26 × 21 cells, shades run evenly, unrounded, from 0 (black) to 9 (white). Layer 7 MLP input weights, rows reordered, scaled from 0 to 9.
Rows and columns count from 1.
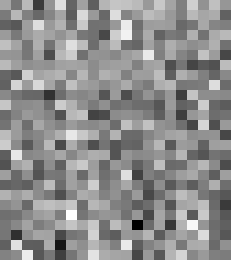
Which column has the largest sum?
7
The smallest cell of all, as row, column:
23, 13
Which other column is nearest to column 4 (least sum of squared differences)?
5
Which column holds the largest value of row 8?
3
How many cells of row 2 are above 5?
12
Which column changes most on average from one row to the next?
18
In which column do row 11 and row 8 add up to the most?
6
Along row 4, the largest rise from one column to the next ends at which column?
11
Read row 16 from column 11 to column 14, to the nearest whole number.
3 5 5 5
